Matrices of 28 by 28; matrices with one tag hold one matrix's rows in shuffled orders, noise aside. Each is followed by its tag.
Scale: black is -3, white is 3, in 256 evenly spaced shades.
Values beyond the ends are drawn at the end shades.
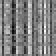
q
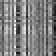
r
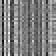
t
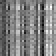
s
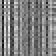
t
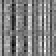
q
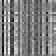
t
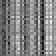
s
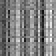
s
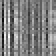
t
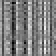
q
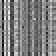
t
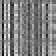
t
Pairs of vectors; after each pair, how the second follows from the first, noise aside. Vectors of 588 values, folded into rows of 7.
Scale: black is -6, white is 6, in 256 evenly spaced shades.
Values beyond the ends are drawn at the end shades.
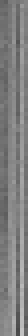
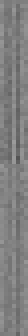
wrapped around, negated, shrunk.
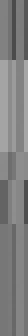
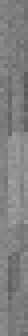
wrapped around, shrunk.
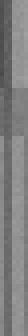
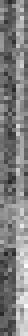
reversed, negated, scaled up.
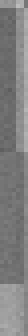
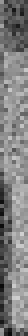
reversed, negated, scaled up.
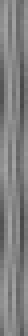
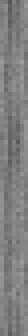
wrapped around, shrunk.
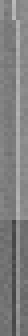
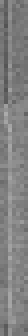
wrapped around, shrunk.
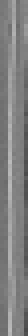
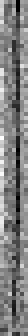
reversed, negated, scaled up.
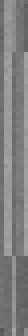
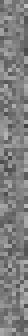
sign-scrambled.
